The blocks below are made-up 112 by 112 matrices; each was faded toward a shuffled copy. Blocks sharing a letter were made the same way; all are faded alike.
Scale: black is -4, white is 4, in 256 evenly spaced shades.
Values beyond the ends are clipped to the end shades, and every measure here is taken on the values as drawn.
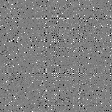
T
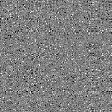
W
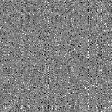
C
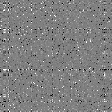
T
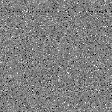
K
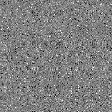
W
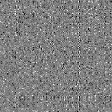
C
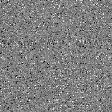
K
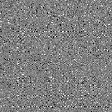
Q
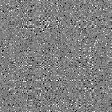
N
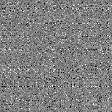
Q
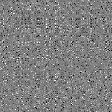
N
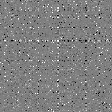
T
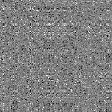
C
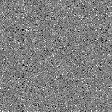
K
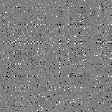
T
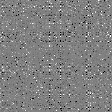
T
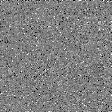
K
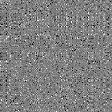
N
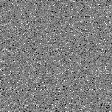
K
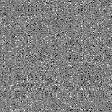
C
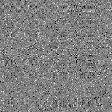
W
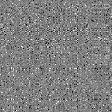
N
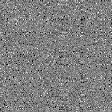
Q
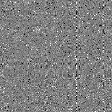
C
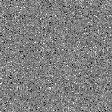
K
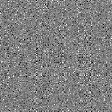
C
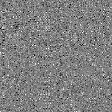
W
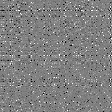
T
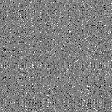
N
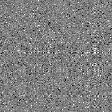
Q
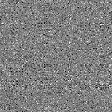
W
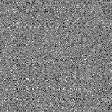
Q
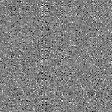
C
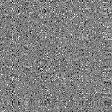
C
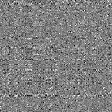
Q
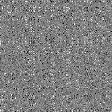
W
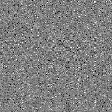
W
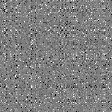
N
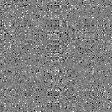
N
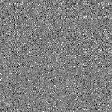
Q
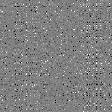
T
